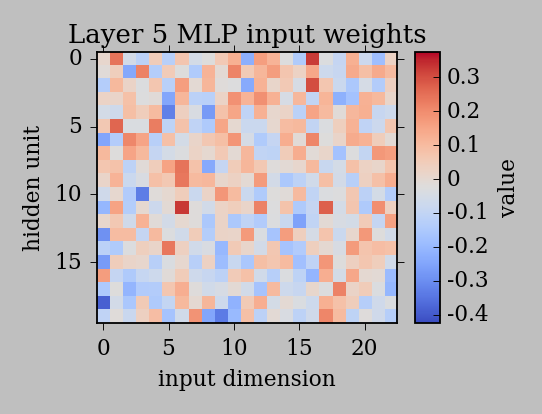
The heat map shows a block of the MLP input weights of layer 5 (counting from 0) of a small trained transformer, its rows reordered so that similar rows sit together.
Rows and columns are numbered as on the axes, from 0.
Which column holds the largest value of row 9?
6
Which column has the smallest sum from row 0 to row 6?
5
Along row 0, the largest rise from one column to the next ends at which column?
16
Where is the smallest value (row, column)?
18, 0
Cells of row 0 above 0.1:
6
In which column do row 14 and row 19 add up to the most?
17
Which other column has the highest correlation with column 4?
1
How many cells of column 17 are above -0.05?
18
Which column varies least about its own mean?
7
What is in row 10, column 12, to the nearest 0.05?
-0.15
